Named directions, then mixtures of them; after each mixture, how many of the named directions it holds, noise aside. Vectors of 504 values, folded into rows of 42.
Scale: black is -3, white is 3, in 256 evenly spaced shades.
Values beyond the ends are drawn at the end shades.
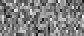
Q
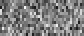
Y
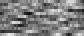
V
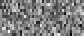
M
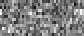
three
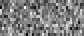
one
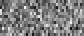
one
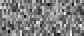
one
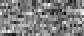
two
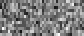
three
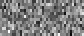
one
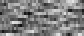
one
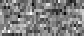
three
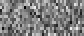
one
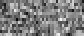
four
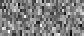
one
